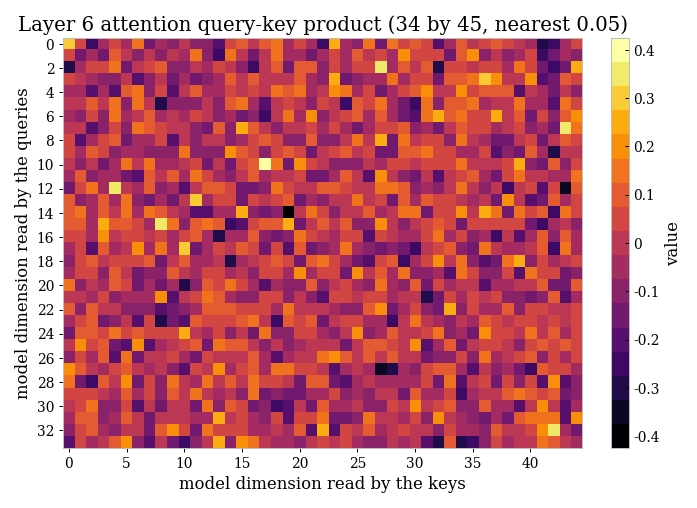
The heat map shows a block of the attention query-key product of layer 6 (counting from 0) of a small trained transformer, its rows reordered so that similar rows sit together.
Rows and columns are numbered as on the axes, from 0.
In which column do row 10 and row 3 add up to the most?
17
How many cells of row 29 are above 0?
16
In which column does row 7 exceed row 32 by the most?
43
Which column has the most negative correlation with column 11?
15
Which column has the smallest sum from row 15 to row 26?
31
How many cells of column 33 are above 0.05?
10
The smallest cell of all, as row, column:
14, 19
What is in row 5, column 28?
-0.05
